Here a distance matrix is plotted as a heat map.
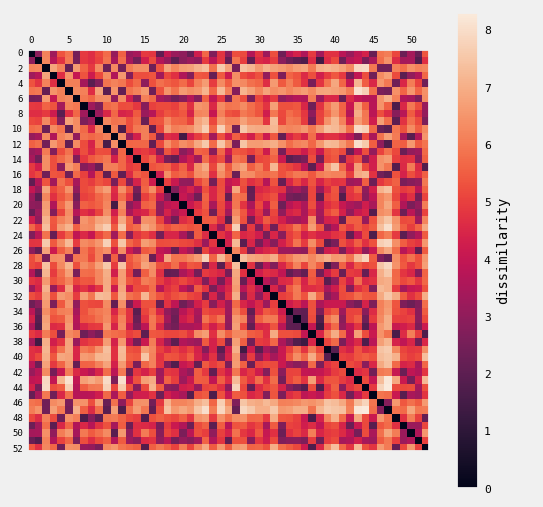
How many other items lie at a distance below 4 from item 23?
6
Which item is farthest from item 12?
43
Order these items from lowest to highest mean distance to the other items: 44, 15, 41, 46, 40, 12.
41, 44, 15, 40, 12, 46
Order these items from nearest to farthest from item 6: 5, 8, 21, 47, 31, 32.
21, 31, 32, 8, 5, 47
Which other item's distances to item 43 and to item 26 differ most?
22
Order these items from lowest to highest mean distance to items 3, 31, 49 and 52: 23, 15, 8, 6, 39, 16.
8, 15, 6, 39, 16, 23
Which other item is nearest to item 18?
29
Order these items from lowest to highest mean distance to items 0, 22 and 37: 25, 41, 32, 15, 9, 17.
41, 17, 15, 9, 25, 32
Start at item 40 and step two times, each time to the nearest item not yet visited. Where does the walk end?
28
